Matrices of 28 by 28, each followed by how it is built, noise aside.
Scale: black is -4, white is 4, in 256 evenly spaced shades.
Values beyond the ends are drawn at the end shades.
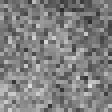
smooth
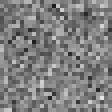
noise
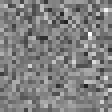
upper triangular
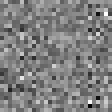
uneven columns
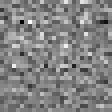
low rank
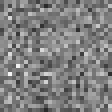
low rank
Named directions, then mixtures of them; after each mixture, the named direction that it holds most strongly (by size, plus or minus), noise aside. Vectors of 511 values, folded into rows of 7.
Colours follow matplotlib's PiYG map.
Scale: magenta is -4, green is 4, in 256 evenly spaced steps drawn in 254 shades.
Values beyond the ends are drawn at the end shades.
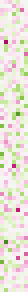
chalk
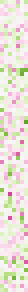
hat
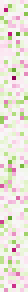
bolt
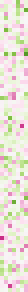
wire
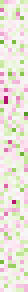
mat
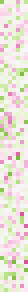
hat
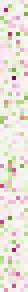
bolt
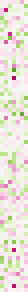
bolt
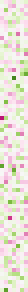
bolt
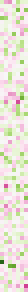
mat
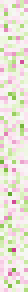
wire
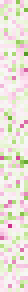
wire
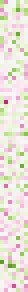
mat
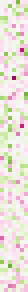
wire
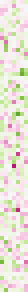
chalk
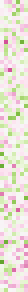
chalk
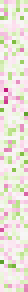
mat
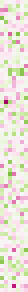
bolt
